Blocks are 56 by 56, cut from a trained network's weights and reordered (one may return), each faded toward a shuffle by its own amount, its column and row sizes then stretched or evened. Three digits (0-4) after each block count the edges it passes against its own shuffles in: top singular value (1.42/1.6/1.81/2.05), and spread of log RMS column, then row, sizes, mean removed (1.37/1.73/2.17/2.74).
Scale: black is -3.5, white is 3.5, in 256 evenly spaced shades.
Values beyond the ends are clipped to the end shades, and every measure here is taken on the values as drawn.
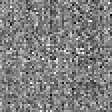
0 1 2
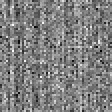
3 0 1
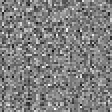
3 2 1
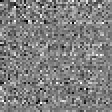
2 2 4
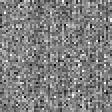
1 0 2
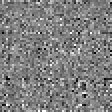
0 2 3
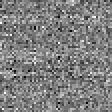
0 1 2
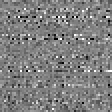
0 0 4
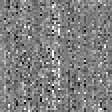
0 4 0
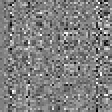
4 4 2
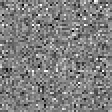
0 2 2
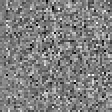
0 3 1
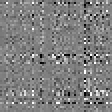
4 4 4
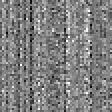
4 4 0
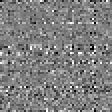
3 2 4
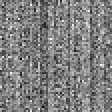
3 0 0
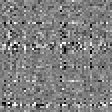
3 3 4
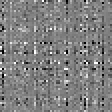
3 4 4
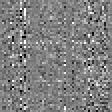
0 4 1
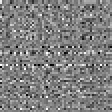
4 2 4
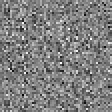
1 3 1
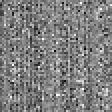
2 2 1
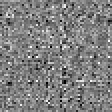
0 3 2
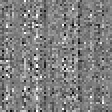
2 4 2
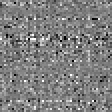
0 0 4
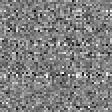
2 0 4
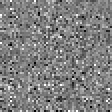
0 3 2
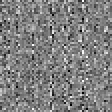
3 4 0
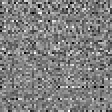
3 0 4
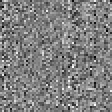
2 3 0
